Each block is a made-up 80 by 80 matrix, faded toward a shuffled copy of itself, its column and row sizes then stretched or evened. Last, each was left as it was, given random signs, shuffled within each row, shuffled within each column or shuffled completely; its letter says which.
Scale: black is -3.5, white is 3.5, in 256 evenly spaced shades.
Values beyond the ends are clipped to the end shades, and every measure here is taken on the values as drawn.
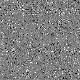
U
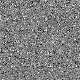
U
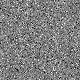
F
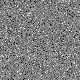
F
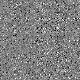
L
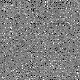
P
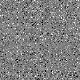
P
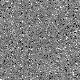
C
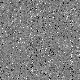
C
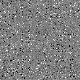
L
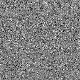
U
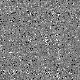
L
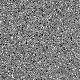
F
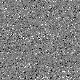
U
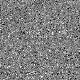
U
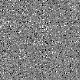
L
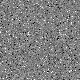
F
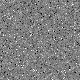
F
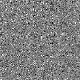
P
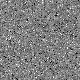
F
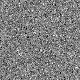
F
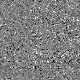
L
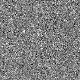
C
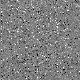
C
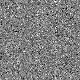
C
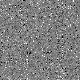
C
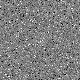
F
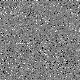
U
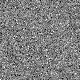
F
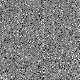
C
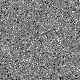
F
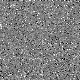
U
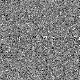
L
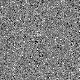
C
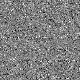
U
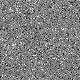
U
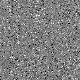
C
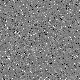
F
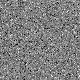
F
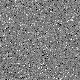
F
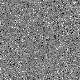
C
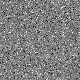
F
